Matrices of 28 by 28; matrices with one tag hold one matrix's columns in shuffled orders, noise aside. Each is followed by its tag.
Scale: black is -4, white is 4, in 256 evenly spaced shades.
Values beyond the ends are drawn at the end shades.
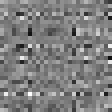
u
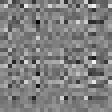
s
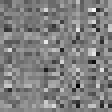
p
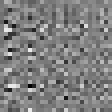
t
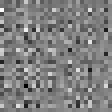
p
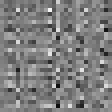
p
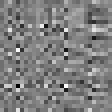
t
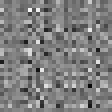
p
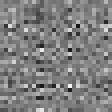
t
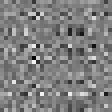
u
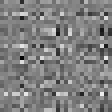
u
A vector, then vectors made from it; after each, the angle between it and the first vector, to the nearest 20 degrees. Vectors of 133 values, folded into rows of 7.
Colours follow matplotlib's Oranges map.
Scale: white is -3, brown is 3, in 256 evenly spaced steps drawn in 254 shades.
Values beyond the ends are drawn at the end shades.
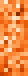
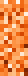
60 degrees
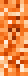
140 degrees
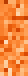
140 degrees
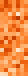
140 degrees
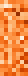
60 degrees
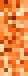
140 degrees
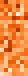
160 degrees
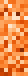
40 degrees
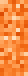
40 degrees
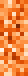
100 degrees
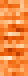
120 degrees
